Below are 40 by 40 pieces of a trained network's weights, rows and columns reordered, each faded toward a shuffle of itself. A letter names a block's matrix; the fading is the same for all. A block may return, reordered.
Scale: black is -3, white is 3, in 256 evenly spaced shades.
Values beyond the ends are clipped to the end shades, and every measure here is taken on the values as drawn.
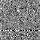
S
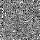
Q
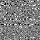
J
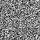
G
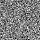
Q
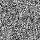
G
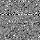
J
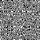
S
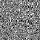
Q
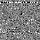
J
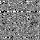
S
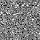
S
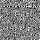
S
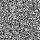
Q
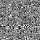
S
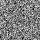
G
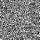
Q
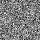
G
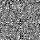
Q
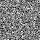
Q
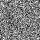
G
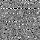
J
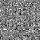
S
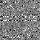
J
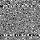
J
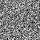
G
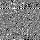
S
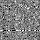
S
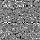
J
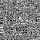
S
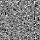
Q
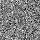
G
